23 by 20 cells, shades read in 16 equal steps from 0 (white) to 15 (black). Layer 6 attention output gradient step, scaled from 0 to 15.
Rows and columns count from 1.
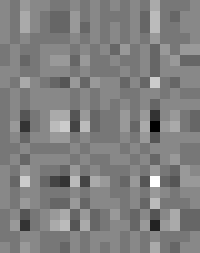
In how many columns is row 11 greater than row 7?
7
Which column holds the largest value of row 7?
16
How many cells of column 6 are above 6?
17
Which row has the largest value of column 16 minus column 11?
12
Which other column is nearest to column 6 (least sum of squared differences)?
9
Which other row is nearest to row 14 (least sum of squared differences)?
22
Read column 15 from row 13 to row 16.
6 8 7 8
